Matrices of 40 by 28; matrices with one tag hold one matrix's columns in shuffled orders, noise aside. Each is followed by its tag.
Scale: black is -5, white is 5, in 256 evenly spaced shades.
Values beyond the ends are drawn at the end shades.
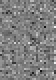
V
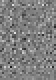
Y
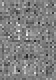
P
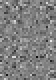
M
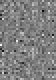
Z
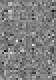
Z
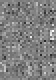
P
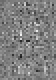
P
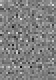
Y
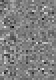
V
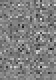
Y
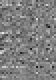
Y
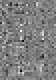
P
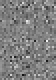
M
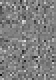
M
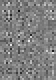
Z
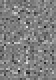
V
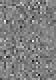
M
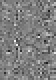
Z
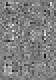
P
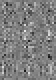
P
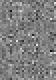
Z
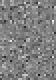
M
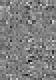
M
